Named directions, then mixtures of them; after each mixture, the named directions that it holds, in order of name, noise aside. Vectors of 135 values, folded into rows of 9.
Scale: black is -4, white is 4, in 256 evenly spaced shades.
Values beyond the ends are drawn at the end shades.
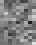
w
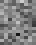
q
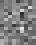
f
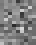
f.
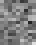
w.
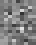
f.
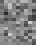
w.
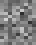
f, q, w.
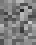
f, w.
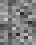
f, q, w.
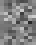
f, w.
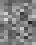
f, q, w.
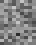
q.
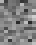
q, w.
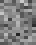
q.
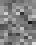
f, q, w.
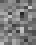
f.
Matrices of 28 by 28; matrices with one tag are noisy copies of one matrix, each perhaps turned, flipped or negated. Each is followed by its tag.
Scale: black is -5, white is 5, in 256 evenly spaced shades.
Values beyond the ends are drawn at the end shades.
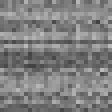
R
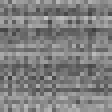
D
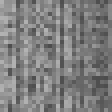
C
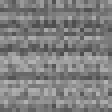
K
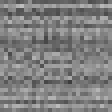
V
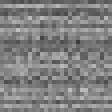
V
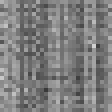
D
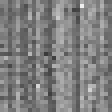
K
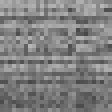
C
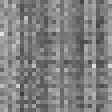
D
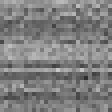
R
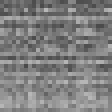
C
